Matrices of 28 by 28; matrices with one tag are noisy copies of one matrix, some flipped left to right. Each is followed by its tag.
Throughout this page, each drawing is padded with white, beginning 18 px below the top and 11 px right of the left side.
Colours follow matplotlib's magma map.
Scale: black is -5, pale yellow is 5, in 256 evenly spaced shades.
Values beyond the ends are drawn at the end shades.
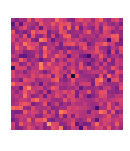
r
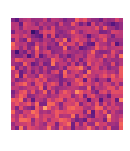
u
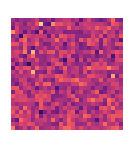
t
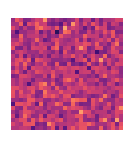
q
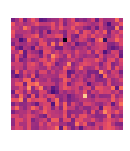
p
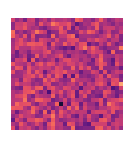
r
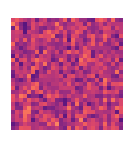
p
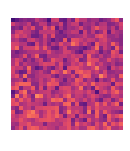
u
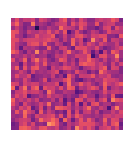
p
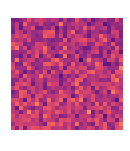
u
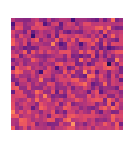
t
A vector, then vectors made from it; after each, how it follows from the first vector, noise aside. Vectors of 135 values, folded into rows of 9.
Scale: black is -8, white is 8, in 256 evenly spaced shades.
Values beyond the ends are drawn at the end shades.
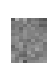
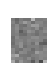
reversed, negated, partly zeroed.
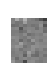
partly zeroed.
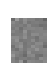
shrunk.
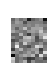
wrapped around, scaled up.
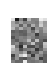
negated, scaled up.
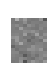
partly zeroed.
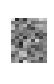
negated, scaled up.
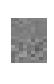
negated, partly zeroed.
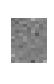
reversed, negated, partly zeroed.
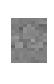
partly zeroed.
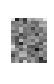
negated, scaled up.
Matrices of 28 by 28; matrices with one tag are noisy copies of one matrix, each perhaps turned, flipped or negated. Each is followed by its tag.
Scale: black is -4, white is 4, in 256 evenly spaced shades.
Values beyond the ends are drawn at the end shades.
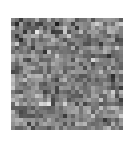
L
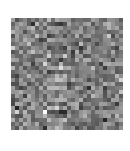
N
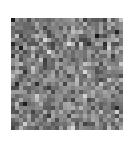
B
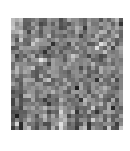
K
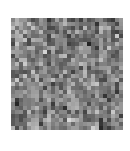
L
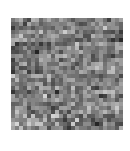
L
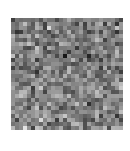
B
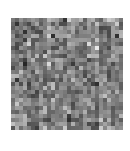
L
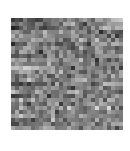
K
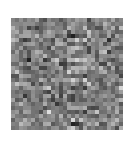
N
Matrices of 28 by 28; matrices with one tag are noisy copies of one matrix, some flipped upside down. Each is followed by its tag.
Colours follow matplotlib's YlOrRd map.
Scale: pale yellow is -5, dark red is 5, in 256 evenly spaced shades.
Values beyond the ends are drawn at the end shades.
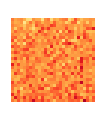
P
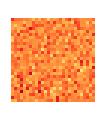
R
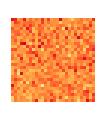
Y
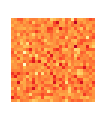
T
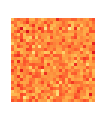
R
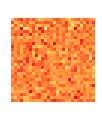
R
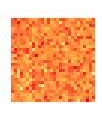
Y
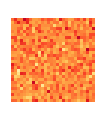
Y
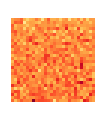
P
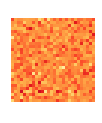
R
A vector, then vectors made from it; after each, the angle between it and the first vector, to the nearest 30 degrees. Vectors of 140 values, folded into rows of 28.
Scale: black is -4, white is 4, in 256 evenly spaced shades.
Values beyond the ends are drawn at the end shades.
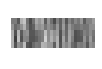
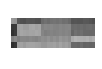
90 degrees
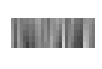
60 degrees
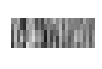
150 degrees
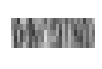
30 degrees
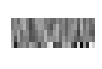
60 degrees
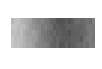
90 degrees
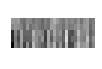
120 degrees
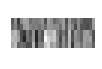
60 degrees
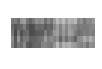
60 degrees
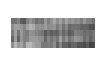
120 degrees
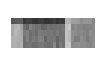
90 degrees
